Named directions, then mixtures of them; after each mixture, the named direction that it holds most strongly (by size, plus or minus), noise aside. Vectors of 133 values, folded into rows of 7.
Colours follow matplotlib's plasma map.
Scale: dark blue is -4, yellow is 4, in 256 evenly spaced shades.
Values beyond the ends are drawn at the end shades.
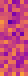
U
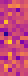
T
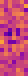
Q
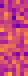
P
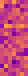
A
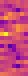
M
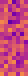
U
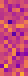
U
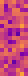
Q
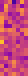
A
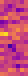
M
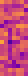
Q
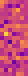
T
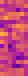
M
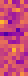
U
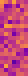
A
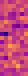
M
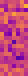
Q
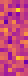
T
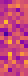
T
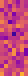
U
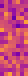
P
